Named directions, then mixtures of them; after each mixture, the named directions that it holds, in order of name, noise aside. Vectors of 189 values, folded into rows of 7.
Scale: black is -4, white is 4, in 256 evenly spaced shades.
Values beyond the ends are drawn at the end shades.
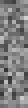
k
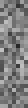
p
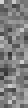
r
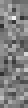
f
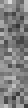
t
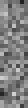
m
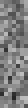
k, p, t.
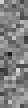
f, m, r.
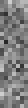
m, p, t.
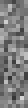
f, k, p.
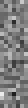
f, m, r.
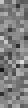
m, p, r.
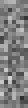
k.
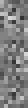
f, p.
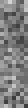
t.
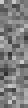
r.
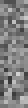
k.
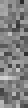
m, t.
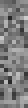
k.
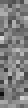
k, m.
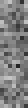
m, t.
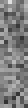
t.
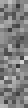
p, r, t.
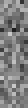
m, p, t.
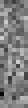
k, m, p.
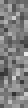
f, k, r.
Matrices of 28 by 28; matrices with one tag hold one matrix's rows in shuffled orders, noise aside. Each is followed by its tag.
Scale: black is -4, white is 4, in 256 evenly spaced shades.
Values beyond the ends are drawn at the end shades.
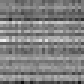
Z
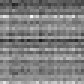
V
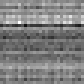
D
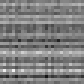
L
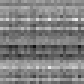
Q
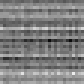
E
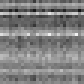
Q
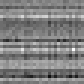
E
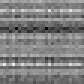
L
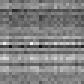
V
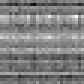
Q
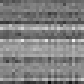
E
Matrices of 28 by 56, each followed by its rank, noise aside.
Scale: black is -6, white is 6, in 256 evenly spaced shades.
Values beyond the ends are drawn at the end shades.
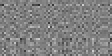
four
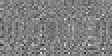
four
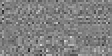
six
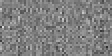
five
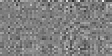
four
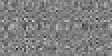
five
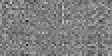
six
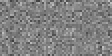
six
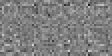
four
